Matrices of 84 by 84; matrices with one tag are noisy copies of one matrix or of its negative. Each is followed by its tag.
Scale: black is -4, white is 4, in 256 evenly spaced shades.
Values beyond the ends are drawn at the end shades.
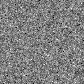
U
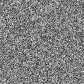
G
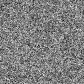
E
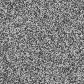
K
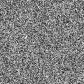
K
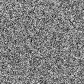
E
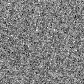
E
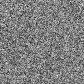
E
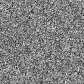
E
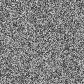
E
